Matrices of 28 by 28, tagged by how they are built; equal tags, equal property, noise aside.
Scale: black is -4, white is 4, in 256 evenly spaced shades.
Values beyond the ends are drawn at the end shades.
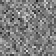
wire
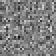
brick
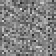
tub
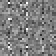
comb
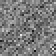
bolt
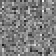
brick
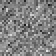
bolt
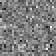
brick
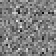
brick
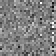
comb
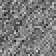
bolt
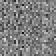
tub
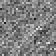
bolt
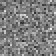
tub
